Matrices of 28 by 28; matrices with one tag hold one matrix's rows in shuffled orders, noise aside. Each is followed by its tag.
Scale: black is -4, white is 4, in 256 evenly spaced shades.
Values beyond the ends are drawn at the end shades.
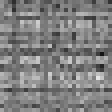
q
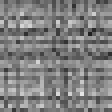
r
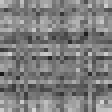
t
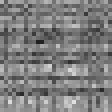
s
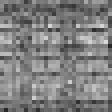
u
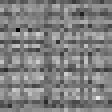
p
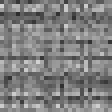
p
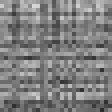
q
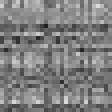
p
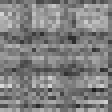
u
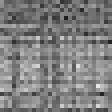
q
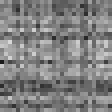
t
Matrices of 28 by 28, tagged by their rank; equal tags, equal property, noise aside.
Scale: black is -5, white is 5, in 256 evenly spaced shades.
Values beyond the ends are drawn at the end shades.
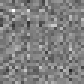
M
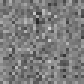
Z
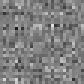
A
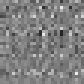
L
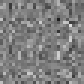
A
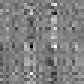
L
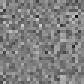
M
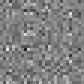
M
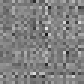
L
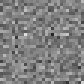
M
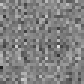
M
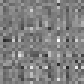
A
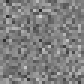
Z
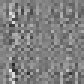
L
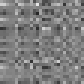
L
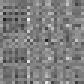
L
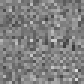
Z
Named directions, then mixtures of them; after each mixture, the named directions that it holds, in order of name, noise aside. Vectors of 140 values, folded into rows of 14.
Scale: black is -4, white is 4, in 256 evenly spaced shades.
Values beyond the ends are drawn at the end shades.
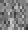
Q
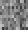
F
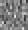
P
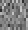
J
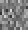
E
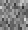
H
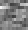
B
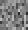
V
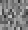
E.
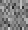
H, J, Q.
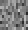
V.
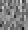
J, P.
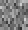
H.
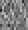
E, J.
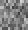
F, H.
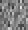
J, Q.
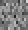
E, P, Q.
